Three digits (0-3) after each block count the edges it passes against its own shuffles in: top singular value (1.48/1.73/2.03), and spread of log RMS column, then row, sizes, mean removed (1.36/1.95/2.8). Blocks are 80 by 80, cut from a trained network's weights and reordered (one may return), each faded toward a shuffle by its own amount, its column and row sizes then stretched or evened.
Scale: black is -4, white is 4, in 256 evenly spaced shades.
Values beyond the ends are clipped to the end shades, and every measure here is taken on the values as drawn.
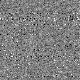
0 0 2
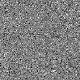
1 1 1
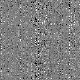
0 3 1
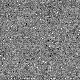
1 0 0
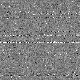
2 0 2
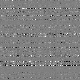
2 1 3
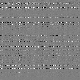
3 1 3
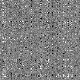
1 2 2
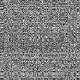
3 2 0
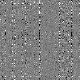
1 3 1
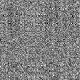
2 0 1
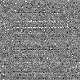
3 1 1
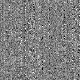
1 2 0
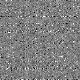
1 1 2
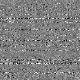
1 0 3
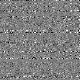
2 1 3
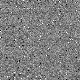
0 1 0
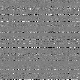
2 1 3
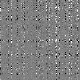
2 3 2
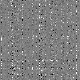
0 3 1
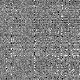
2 2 0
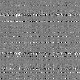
3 1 3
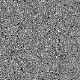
0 2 0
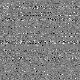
0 0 3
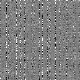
2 3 0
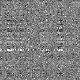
3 2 1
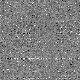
1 1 1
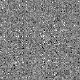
0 2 1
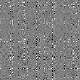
2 3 2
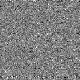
1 0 1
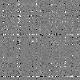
3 2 2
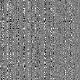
2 3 1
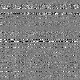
2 0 3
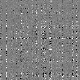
1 3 2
